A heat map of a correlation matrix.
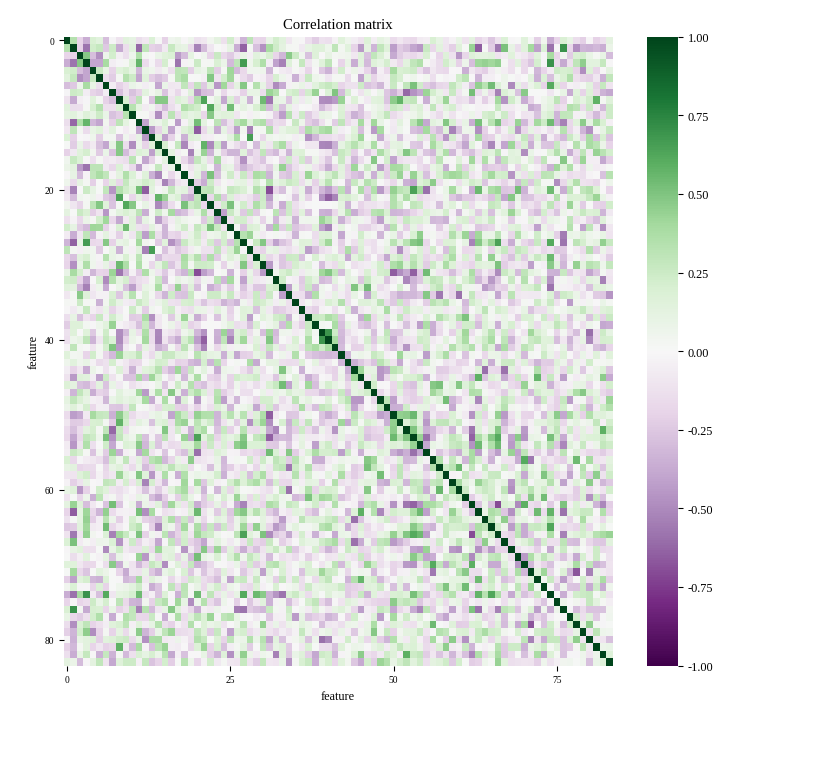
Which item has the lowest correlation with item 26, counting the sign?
76
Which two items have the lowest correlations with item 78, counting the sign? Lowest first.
71, 1
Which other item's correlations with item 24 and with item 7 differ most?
52
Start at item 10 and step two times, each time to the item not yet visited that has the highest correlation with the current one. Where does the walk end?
9
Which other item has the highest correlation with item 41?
7
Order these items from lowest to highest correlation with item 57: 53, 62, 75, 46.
53, 75, 62, 46
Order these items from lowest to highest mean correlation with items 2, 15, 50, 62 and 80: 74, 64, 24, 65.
24, 65, 64, 74
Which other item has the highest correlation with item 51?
8
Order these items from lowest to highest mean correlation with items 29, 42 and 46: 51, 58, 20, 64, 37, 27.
64, 27, 37, 20, 58, 51
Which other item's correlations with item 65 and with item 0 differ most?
74
